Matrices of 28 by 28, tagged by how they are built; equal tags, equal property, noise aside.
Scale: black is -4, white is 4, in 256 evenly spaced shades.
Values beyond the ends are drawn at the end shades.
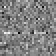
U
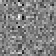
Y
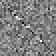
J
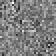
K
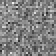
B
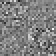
K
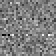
U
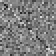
J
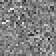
K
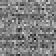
B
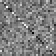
J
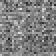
B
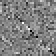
J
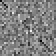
J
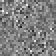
K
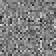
Y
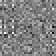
Y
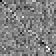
J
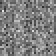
B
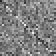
J
